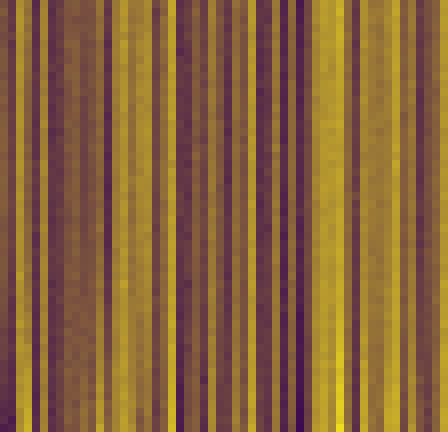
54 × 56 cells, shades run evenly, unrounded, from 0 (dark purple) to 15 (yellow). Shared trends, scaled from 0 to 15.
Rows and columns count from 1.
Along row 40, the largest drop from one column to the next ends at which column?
23
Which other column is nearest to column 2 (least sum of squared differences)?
45
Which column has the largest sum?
43
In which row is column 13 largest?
54
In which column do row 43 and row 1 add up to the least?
38
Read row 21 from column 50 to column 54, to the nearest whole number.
11 6 7 3 5
